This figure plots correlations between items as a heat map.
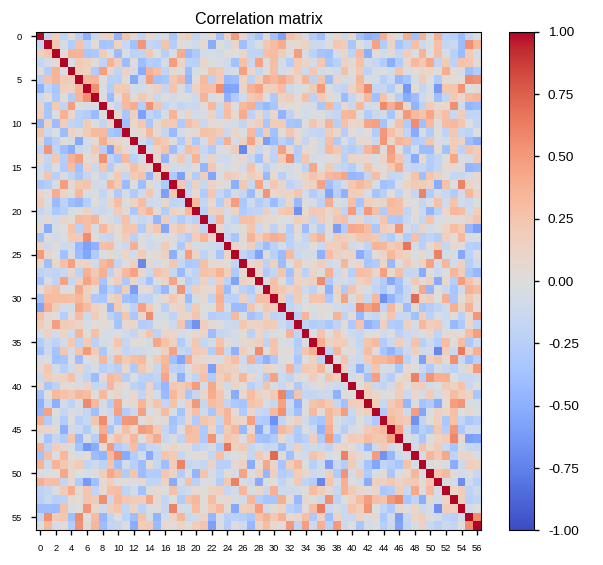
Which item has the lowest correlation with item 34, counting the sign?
22
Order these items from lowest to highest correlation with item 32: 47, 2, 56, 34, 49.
47, 2, 49, 34, 56
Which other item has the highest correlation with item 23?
6
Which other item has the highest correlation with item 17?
54
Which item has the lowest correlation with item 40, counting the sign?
16
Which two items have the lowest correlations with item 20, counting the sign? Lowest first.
33, 50
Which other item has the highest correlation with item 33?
2
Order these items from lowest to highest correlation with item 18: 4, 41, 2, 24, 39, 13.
39, 24, 13, 4, 41, 2
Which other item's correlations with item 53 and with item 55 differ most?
46
